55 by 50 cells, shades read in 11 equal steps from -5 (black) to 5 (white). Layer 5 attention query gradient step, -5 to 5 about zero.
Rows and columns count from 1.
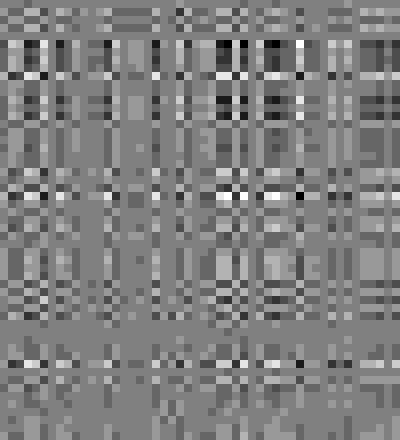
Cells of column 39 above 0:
11
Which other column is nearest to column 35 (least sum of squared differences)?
31
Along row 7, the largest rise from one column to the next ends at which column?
30
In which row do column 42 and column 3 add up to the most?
6
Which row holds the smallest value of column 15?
25
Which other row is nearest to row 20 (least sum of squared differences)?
44
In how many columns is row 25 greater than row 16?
24
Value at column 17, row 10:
-1
